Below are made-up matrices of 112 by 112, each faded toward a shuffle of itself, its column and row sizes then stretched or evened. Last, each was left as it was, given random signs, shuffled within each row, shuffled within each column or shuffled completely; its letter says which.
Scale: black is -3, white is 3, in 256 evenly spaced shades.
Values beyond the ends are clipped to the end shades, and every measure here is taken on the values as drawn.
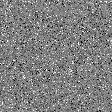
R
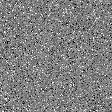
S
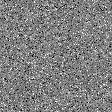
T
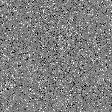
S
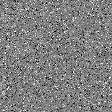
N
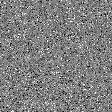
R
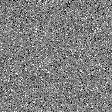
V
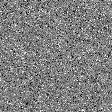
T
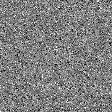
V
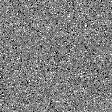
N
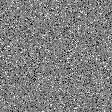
T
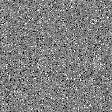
N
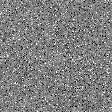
S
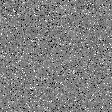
R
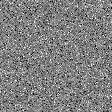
T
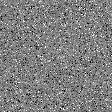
S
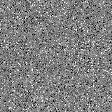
N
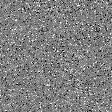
R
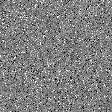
V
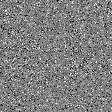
V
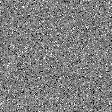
N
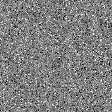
S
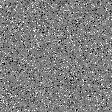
T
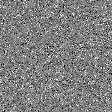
N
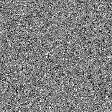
V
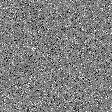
T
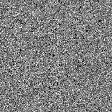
N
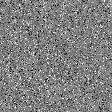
T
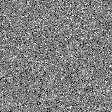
S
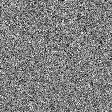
T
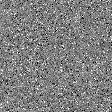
N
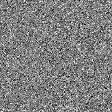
N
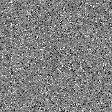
V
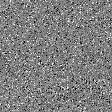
V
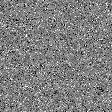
R
